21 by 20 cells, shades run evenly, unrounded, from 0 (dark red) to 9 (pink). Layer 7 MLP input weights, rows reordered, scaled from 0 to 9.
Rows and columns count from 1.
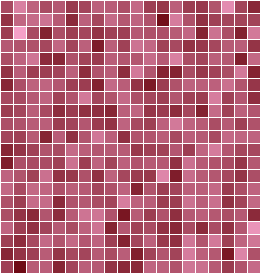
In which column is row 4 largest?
11
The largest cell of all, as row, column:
3, 2
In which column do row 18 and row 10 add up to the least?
9
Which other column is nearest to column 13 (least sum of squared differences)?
16
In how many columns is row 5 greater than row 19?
10
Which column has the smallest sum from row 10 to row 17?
5
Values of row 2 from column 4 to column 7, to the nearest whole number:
6 5 2 5
